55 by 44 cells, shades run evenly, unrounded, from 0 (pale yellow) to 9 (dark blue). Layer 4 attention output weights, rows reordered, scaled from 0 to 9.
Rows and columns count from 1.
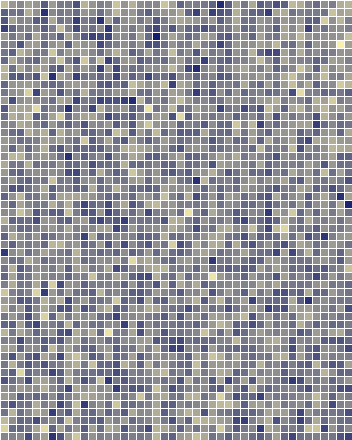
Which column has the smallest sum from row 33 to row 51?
10
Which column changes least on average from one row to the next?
4
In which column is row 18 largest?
39
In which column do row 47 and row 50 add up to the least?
28
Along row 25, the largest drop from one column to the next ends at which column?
44
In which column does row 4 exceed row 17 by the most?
20
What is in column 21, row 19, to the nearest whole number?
4
